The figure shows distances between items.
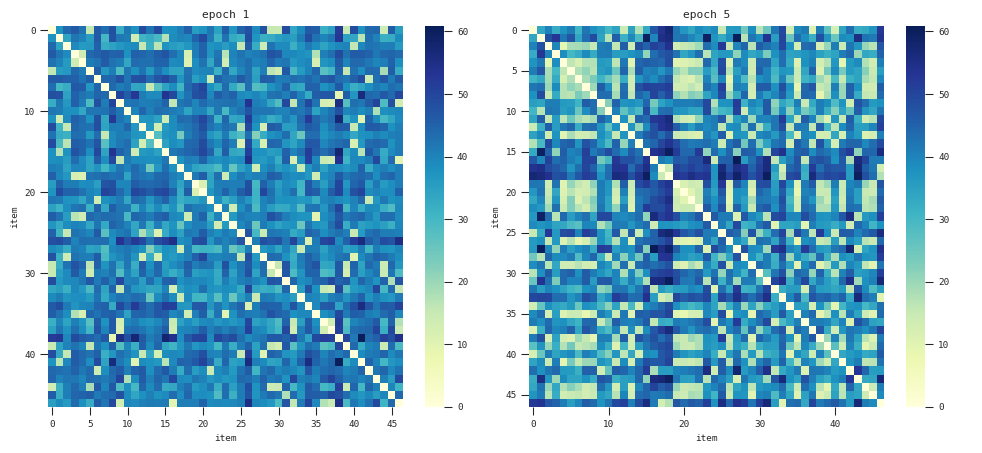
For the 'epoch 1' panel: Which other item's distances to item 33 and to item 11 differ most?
41
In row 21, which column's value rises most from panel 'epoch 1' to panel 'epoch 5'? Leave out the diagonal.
42
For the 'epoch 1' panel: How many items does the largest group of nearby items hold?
6
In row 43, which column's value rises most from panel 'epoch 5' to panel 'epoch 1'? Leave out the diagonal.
27
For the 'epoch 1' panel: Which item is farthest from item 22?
38
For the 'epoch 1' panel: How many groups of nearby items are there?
14
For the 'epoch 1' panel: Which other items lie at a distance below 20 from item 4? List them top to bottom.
3, 18, 23, 35
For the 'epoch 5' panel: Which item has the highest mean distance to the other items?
18
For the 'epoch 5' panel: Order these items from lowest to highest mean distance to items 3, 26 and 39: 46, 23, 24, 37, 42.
23, 24, 37, 42, 46
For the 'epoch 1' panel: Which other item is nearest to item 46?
16
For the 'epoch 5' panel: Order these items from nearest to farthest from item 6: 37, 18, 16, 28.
28, 37, 16, 18
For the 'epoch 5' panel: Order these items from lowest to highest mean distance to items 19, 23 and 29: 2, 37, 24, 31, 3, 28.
2, 3, 31, 24, 28, 37
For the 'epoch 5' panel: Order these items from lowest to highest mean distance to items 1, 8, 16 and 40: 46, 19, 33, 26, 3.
26, 19, 3, 33, 46
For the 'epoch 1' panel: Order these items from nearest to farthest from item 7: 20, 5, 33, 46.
33, 5, 46, 20
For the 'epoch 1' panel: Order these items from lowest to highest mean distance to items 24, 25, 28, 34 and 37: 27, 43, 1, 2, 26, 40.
2, 40, 27, 1, 26, 43
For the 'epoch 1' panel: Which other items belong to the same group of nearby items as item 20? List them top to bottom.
19
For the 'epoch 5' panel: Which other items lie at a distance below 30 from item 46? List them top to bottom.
17, 18, 33
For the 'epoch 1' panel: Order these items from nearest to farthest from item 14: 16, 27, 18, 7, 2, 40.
40, 2, 7, 27, 16, 18
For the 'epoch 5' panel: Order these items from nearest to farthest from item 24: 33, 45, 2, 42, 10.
42, 10, 45, 33, 2
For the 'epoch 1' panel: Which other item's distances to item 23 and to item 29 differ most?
35
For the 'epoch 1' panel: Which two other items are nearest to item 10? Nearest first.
43, 23
